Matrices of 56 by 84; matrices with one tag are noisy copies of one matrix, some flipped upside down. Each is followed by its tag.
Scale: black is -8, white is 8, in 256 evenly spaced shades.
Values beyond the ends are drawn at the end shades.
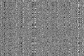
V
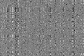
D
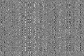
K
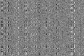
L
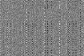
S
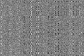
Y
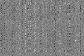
K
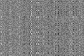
Y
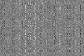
K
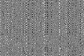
S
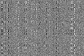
L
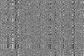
D
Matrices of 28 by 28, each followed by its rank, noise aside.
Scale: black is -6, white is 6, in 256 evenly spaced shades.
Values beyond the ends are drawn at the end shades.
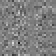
four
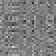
three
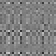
one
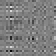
two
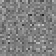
four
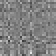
three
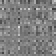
three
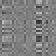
one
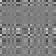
one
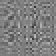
three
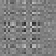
one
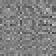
three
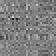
four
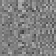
four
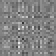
three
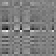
one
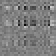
one
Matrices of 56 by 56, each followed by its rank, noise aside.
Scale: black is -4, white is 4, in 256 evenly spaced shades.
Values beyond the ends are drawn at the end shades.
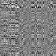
three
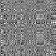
four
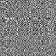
six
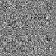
six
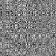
six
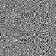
six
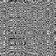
five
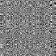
six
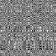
six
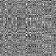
three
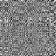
five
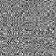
six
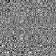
six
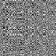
five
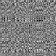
six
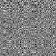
four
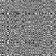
four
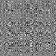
six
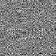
six
